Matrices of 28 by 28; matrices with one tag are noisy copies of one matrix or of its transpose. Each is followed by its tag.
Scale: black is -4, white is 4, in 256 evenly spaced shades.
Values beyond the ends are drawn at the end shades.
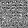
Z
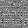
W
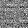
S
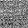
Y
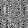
S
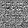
Z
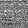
Y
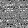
S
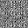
W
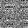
S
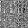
Y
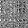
Y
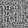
Z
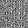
W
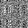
S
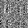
S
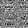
S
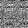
S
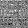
Y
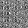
Z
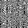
S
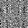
S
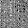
Y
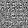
Z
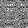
S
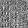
Z
